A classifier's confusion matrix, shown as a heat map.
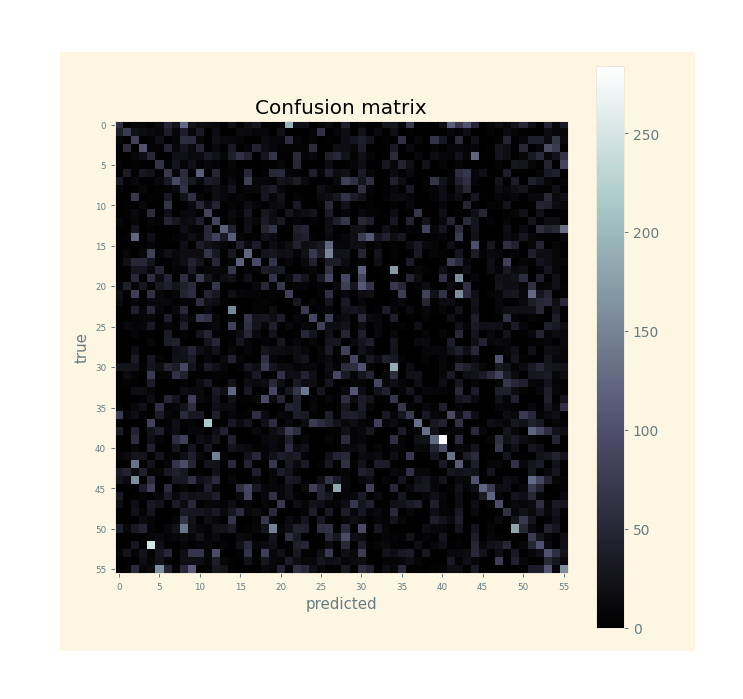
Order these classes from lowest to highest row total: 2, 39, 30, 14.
2, 14, 39, 30
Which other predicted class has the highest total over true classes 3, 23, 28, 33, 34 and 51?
14
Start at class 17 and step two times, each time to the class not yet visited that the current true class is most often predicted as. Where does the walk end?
26
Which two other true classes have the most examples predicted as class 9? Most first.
55, 34
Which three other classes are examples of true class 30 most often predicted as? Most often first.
34, 8, 18
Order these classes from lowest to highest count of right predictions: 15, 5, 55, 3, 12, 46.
15, 5, 12, 3, 46, 55
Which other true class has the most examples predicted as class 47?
29
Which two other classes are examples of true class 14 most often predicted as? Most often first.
2, 31
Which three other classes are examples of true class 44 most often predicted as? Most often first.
2, 51, 52
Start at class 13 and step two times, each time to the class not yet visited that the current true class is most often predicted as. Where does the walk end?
5
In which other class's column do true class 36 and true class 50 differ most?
49
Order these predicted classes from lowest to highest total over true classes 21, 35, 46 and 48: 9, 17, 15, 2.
17, 15, 2, 9
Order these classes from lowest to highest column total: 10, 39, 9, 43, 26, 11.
39, 43, 10, 11, 9, 26
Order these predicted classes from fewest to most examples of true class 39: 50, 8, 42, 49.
50, 49, 42, 8
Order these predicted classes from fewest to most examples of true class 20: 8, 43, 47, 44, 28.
44, 47, 8, 43, 28
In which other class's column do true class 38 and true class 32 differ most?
51
